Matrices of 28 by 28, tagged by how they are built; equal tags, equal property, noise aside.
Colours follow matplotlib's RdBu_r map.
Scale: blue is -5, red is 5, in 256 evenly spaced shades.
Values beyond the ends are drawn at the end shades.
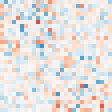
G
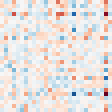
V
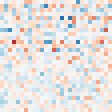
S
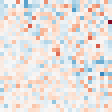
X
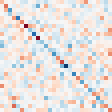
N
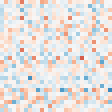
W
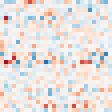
S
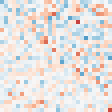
X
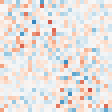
G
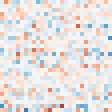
S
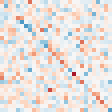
N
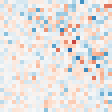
X
